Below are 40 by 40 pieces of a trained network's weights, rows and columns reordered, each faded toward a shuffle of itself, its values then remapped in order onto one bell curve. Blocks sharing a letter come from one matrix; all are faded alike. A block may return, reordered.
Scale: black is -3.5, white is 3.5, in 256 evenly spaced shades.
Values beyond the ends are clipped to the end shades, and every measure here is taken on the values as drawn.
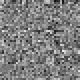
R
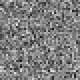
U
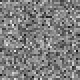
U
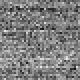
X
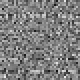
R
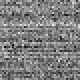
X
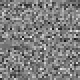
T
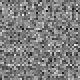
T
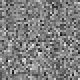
U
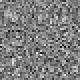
T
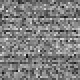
X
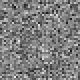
U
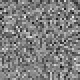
T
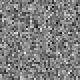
U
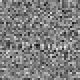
T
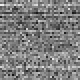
X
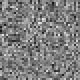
R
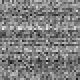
X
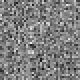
T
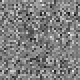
R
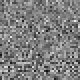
R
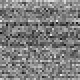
X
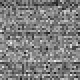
X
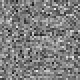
T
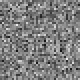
T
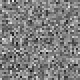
T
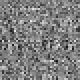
R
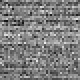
X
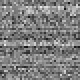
X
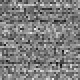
X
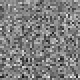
R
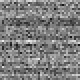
X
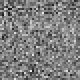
T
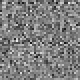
R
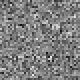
R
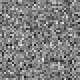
U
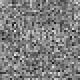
T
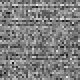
X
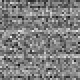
X
